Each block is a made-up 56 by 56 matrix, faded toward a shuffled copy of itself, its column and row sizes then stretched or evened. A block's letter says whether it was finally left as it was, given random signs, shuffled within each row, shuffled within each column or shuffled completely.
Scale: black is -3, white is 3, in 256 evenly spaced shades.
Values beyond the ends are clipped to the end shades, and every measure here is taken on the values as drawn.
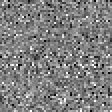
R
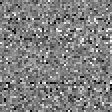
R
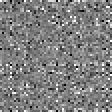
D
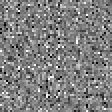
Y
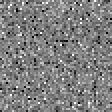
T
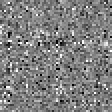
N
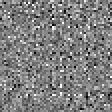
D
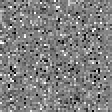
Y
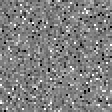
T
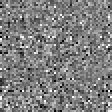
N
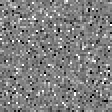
T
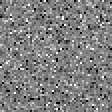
T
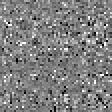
D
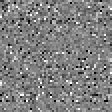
R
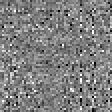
D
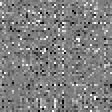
D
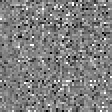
N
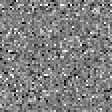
R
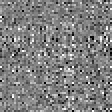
D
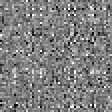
D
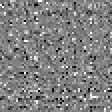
D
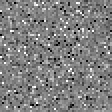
T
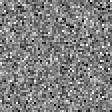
T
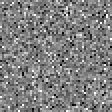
T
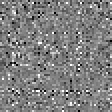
D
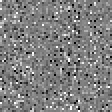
Y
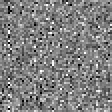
Y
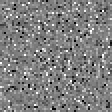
T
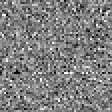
R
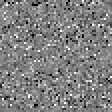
R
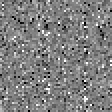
Y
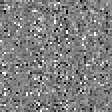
N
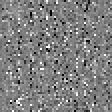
Y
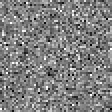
T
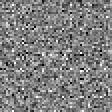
D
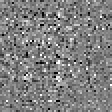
D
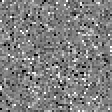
T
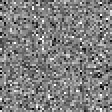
Y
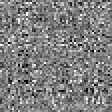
D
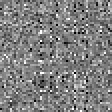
D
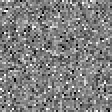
T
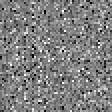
Y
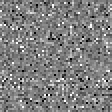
R
